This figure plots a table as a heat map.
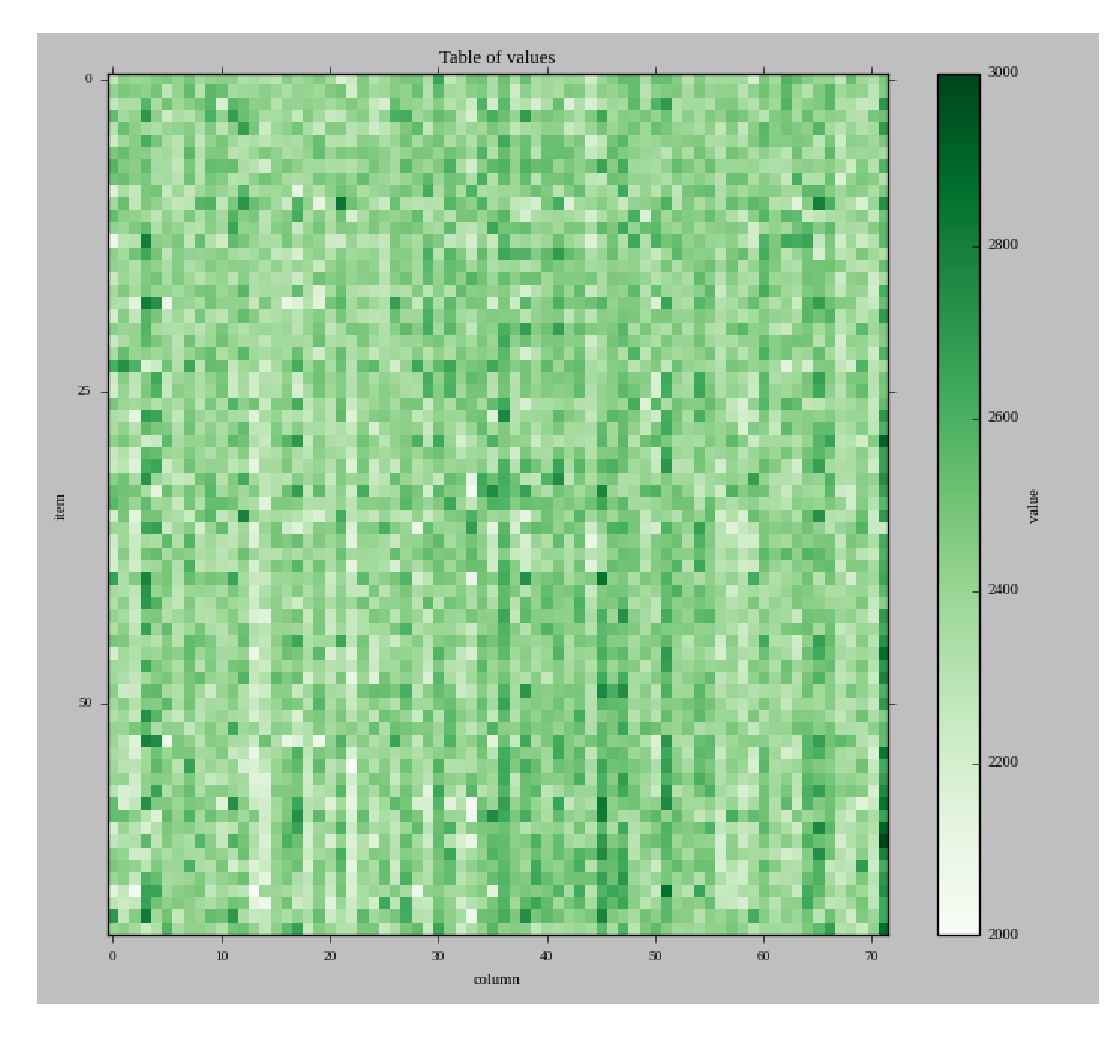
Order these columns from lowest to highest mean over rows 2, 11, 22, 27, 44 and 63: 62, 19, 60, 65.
19, 65, 62, 60
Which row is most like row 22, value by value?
17
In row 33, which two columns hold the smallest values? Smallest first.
33, 4
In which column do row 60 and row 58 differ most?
3
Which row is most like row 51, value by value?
42
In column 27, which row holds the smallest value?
35
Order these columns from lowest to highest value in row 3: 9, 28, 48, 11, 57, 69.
69, 28, 48, 57, 9, 11
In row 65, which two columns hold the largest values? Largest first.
51, 71
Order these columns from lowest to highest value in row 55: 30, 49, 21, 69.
21, 49, 69, 30
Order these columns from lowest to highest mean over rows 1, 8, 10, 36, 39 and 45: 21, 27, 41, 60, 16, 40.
16, 27, 40, 41, 60, 21
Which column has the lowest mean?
22
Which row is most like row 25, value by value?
24
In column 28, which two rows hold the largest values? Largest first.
23, 29
